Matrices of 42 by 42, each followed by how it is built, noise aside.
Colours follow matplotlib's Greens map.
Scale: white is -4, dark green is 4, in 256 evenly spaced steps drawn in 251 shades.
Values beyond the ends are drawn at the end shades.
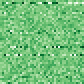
uneven rows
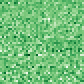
uneven rows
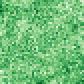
smooth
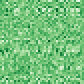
low rank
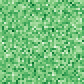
repeating columns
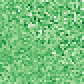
upper triangular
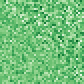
upper triangular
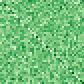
diagonal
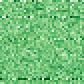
uneven rows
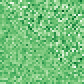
upper triangular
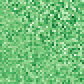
upper triangular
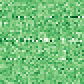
uneven rows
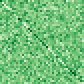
diagonal
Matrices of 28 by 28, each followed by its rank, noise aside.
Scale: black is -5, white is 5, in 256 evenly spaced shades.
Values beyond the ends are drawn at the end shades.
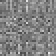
four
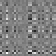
one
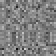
four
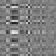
one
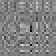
three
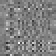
three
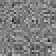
four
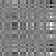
one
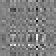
two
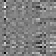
two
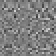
four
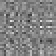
three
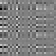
one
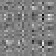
two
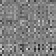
three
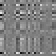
one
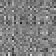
four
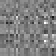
two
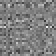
four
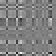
one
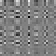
one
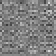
three
